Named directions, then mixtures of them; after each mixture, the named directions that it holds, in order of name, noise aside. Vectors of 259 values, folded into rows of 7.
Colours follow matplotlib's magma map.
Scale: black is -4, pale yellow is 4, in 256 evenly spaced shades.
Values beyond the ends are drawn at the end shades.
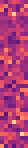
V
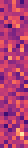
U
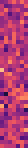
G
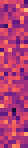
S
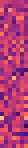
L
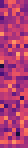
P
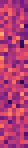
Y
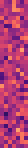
U.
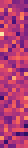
L, Y.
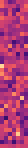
P.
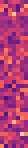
V.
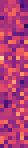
P, U, Y.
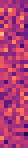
L, Y.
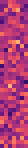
P, U, V.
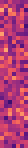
L, V, Y.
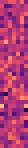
G, L, S.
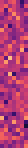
L, U, V.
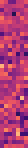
P, V.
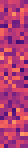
S, V, Y.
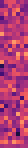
P.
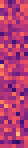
P.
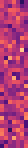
L, U.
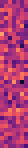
Y.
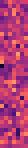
P.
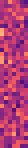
P, S, Y.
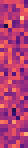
S.
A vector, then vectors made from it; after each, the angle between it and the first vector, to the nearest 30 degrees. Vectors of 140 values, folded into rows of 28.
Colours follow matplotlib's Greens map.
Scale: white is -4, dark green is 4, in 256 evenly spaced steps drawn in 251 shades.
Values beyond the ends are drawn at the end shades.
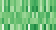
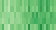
120 degrees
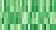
30 degrees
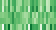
30 degrees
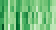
120 degrees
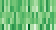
150 degrees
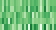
30 degrees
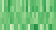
30 degrees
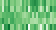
30 degrees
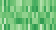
30 degrees
